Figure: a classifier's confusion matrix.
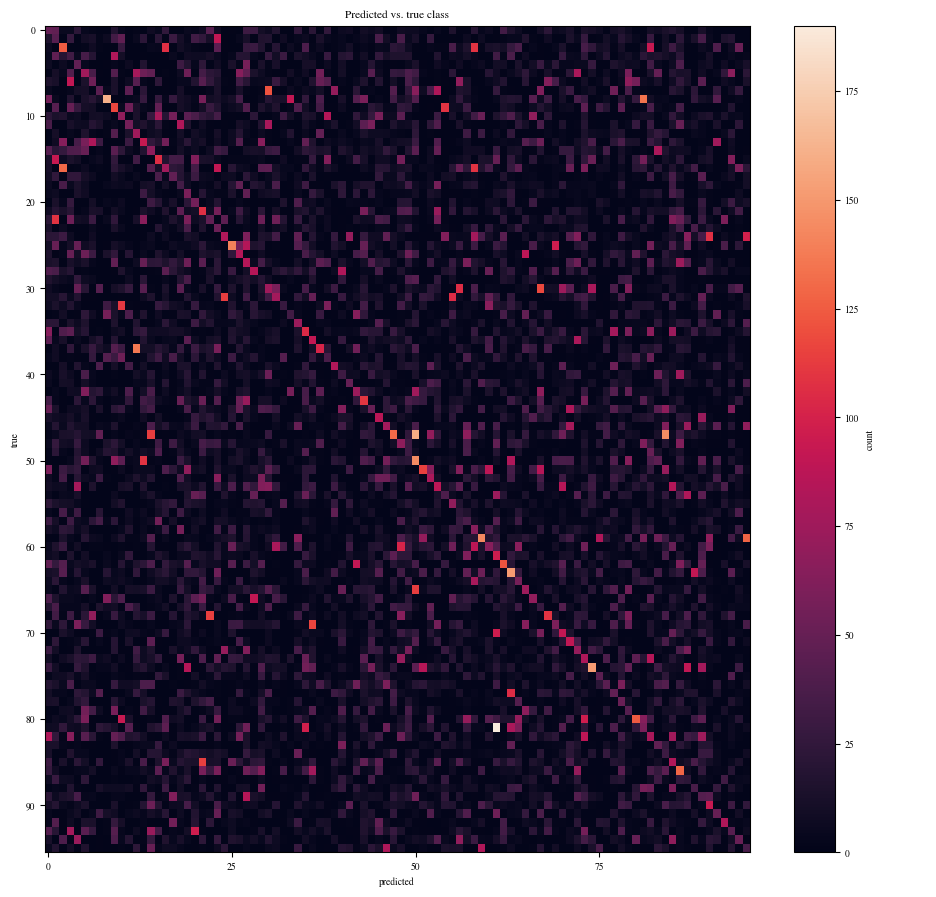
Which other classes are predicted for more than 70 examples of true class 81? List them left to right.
35, 61, 63
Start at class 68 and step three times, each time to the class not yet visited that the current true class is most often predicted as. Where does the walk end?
23
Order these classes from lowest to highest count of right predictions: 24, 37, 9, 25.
24, 37, 9, 25
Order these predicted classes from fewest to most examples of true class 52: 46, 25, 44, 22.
22, 25, 44, 46
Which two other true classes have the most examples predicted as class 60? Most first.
51, 32
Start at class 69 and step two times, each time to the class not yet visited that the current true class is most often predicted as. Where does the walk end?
72
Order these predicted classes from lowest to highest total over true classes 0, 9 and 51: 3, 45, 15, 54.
45, 15, 3, 54
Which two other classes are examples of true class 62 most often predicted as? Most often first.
42, 86
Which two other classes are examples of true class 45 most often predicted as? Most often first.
89, 66
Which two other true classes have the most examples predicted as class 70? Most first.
53, 30
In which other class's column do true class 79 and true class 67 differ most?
65
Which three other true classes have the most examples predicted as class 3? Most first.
6, 93, 82
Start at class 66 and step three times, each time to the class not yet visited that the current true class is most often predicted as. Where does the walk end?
86
